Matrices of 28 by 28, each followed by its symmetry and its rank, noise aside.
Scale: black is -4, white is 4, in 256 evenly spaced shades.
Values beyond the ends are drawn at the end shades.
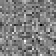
antisymmetric, rank four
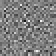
no symmetry, rank five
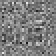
no symmetry, rank four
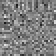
antisymmetric, rank four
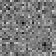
symmetric, rank five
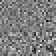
no symmetry, rank six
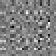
antisymmetric, rank four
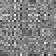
no symmetry, rank four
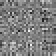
no symmetry, rank five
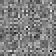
symmetric, rank four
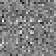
no symmetry, rank four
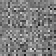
no symmetry, rank six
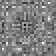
symmetric, rank five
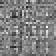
no symmetry, rank five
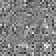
symmetric, rank five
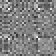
symmetric, rank four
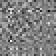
no symmetry, rank four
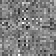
no symmetry, rank five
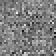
no symmetry, rank five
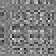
no symmetry, rank four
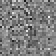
no symmetry, rank five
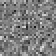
no symmetry, rank five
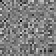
symmetric, rank four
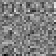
no symmetry, rank four
